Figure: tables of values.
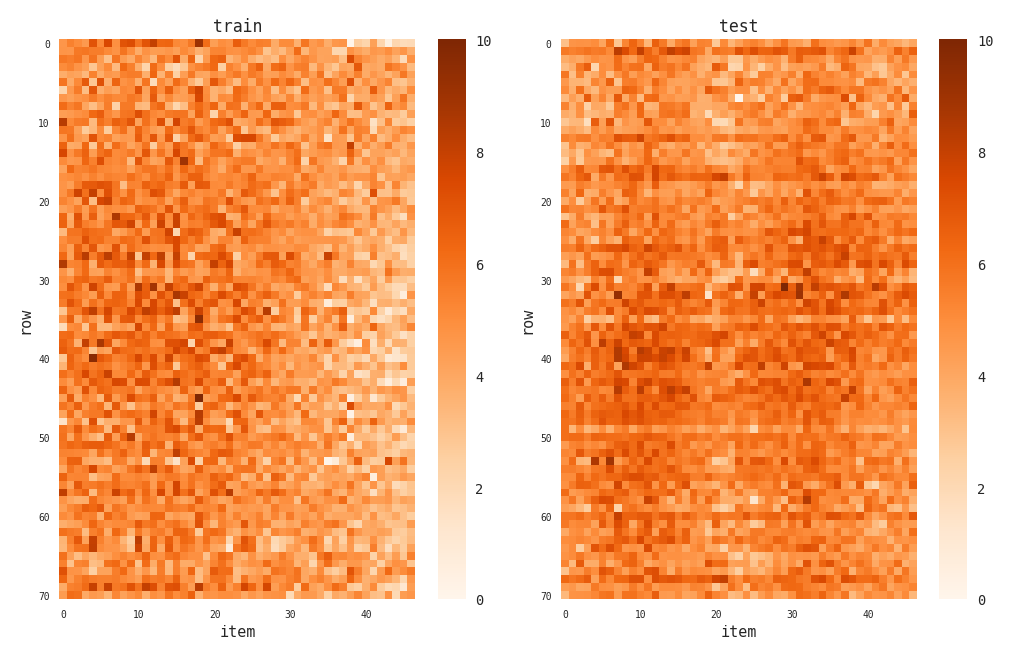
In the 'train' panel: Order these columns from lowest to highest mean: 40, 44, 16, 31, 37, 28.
44, 40, 37, 31, 28, 16
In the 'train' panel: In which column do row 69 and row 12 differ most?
15
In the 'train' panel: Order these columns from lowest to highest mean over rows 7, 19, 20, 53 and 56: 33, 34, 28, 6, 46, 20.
46, 33, 34, 28, 20, 6
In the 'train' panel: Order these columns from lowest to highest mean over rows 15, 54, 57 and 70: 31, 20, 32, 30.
32, 30, 31, 20
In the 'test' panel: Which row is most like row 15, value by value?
13
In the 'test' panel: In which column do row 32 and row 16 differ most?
19
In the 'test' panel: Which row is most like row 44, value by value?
1
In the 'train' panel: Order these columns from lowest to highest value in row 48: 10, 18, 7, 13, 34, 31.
31, 7, 34, 13, 10, 18
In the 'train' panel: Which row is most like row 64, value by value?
63
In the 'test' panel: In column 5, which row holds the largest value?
38
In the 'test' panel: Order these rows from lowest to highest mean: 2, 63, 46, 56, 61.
2, 61, 56, 63, 46
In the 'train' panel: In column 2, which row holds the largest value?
19
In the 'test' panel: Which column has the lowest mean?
22
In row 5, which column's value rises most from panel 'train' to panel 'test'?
12
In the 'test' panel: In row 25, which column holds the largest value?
34
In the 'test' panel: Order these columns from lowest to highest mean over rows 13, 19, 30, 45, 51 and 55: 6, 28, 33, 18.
18, 28, 6, 33
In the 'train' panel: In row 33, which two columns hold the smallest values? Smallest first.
35, 41
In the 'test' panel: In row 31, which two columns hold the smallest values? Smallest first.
2, 19
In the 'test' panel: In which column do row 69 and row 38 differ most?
20
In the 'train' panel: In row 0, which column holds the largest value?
18
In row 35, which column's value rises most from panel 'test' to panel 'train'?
18
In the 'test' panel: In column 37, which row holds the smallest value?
10
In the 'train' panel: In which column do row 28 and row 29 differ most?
0
